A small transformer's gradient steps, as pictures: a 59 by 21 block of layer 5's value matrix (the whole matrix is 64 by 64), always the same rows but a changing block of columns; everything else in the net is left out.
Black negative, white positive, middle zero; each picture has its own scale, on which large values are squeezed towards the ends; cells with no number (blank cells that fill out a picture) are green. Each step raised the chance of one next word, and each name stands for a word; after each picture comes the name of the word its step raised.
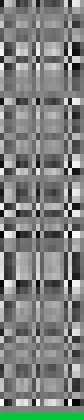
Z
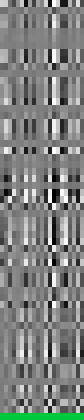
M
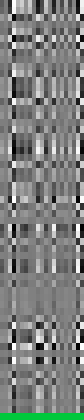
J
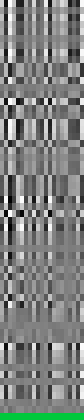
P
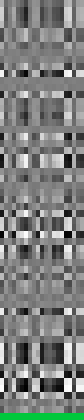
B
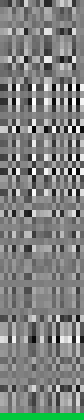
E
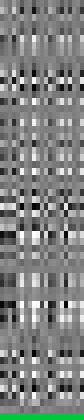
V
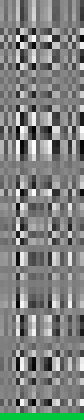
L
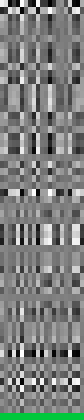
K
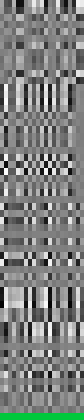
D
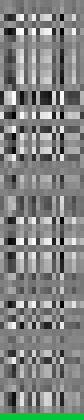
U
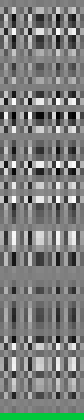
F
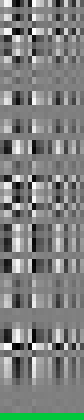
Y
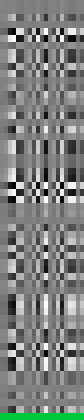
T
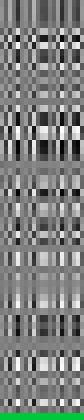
L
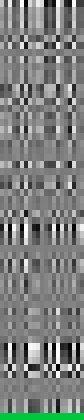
J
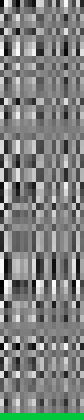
Z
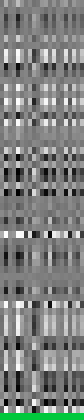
M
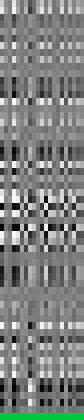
J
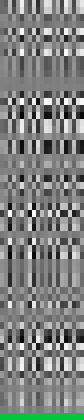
P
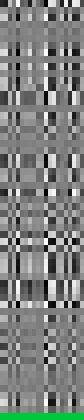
Z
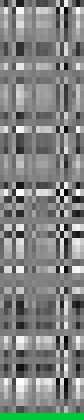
K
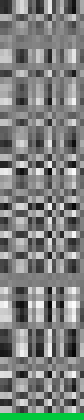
D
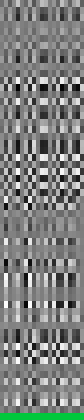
V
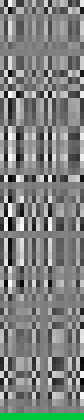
B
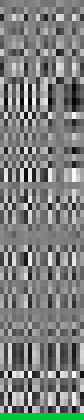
M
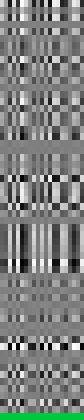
Y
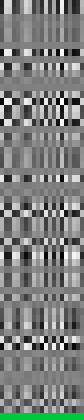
P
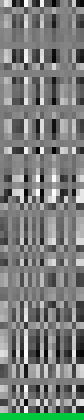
M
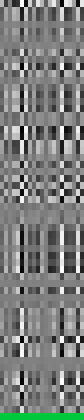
K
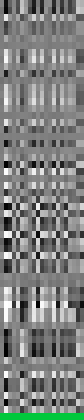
D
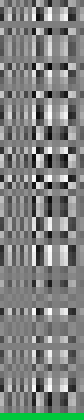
B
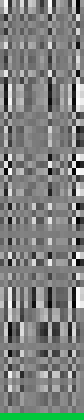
D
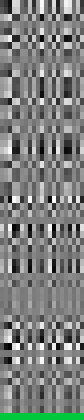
J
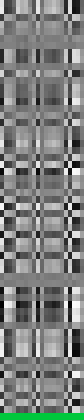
D
